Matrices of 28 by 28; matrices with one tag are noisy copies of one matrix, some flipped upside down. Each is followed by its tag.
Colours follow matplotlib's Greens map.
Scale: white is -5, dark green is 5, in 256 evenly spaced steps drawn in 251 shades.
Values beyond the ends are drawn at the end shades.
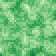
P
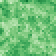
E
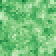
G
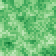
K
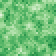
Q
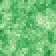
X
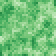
G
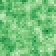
G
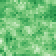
Q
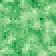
P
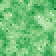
X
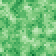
P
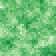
K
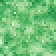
Q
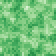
P
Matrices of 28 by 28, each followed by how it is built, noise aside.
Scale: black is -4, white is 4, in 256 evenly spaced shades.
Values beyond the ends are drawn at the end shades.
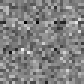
uneven rows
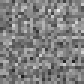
blocks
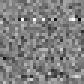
uneven rows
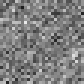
Hankel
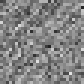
Hankel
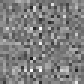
low rank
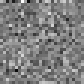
low rank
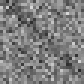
Toeplitz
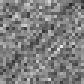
Hankel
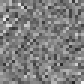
Hankel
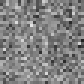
blocks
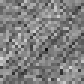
Hankel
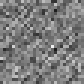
Hankel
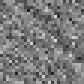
Toeplitz
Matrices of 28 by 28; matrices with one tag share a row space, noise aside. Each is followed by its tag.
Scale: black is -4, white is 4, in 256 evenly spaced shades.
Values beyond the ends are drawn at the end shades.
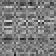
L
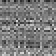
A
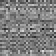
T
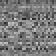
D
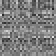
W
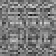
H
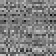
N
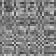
L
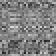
H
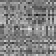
N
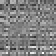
T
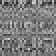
W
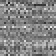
N
